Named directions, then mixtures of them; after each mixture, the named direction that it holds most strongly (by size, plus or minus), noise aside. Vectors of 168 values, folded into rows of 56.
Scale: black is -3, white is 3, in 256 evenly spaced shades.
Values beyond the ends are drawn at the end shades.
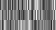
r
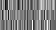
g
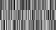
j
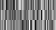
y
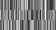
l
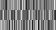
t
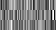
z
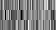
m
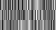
r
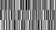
j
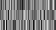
j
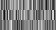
z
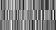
z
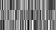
l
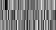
g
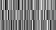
g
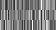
g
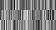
j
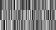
j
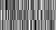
y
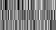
g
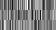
r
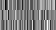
g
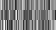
j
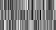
l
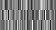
g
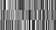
y
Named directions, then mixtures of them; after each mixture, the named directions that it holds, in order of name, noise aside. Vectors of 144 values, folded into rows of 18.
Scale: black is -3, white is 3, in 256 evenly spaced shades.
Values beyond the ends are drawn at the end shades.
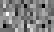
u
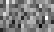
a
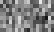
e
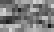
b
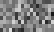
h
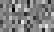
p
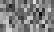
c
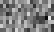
e.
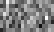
a.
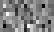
u.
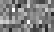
b, p.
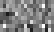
c, u.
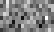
a.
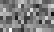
b, h.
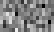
u.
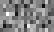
u.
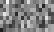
a, u.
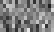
c, e.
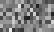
h.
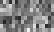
b, c, e.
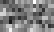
b, c.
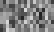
a, c.
